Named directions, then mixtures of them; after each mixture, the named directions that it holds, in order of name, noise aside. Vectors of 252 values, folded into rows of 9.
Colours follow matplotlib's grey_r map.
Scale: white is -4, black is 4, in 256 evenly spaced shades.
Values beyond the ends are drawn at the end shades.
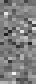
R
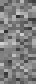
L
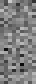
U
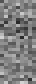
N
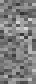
L, N.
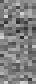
N.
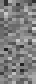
R, U.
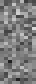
L, R.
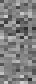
N.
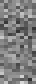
N.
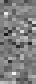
R.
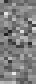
R.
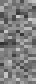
L.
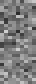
L, N.
